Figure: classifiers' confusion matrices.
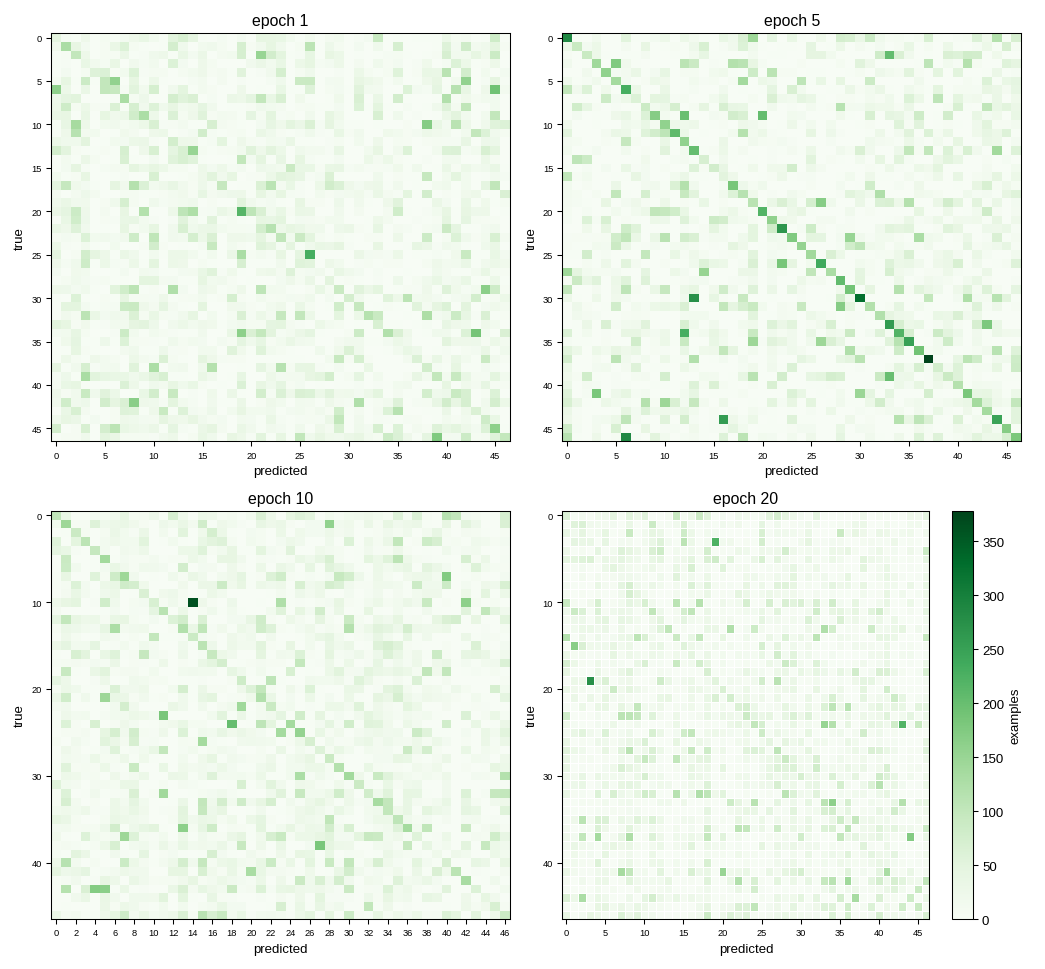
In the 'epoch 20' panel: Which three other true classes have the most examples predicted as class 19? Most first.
3, 5, 21
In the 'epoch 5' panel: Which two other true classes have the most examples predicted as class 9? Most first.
20, 11
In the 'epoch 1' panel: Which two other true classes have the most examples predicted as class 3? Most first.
39, 32
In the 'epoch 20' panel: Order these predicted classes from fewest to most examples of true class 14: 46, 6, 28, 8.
6, 8, 28, 46
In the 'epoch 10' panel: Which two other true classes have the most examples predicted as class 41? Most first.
0, 12
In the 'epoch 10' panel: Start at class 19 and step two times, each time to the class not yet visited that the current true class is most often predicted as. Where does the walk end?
7
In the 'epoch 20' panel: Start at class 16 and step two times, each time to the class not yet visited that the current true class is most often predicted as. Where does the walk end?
8
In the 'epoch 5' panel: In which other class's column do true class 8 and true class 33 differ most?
28
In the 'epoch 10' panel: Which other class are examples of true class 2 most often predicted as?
16
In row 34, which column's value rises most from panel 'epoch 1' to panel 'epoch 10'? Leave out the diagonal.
15
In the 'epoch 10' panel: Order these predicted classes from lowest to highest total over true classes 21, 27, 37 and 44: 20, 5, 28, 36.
20, 28, 36, 5
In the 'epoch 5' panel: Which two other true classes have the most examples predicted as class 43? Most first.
33, 8
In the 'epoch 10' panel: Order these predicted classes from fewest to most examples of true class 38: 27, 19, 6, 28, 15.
15, 28, 6, 19, 27
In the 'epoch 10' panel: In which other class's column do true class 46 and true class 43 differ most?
4
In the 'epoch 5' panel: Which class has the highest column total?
12
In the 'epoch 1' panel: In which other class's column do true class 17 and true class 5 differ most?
42
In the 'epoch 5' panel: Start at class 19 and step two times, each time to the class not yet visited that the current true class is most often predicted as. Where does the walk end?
22
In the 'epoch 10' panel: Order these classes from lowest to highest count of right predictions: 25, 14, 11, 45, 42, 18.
18, 45, 14, 11, 42, 25
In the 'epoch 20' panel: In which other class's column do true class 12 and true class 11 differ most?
16
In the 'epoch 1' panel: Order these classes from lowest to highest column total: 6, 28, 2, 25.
28, 6, 25, 2
